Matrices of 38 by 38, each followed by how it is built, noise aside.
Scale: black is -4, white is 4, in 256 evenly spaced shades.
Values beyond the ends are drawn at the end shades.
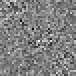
block diagonal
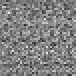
repeating columns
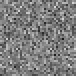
repeating columns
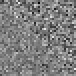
upper triangular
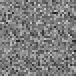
repeating columns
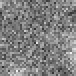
smooth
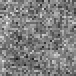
smooth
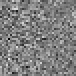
low rank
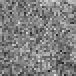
smooth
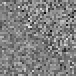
upper triangular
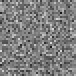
repeating columns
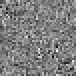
block diagonal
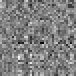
low rank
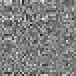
low rank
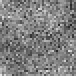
smooth
